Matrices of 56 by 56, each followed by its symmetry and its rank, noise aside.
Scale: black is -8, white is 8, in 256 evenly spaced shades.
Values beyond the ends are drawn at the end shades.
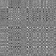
symmetric, rank two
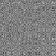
no symmetry, rank three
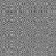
no symmetry, rank three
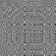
symmetric, rank two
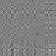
no symmetry, rank two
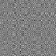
no symmetry, rank four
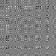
symmetric, rank two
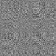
antisymmetric, rank four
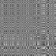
no symmetry, rank two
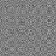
no symmetry, rank four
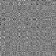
antisymmetric, rank four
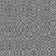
symmetric, rank three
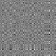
antisymmetric, rank two
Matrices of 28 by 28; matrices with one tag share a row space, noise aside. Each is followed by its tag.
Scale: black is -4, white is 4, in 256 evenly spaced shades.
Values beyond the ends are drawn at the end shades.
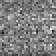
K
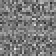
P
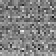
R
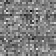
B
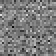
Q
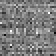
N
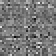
Q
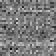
N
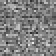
B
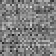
N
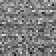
K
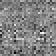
P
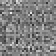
N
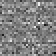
Q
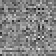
Q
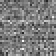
R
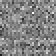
R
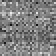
N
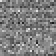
N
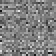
Q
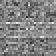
B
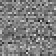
Q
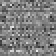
N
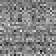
P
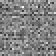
R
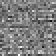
K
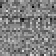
R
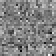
K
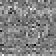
Q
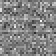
P
